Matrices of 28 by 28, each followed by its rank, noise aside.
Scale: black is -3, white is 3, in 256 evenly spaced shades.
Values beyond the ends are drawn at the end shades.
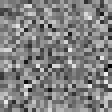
eight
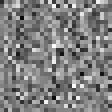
seven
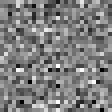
six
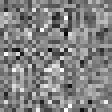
five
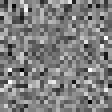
six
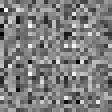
four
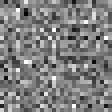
five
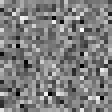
seven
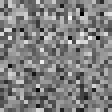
seven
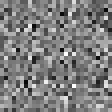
six
